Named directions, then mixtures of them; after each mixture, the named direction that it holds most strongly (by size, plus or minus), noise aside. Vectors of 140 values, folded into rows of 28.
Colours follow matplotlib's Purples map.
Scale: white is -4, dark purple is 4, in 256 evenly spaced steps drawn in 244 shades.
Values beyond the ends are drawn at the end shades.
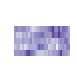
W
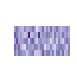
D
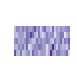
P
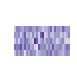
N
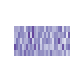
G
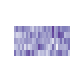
W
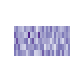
D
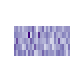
D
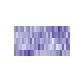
W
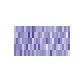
G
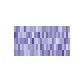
D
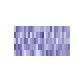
N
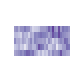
W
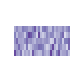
P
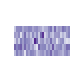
N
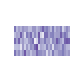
N
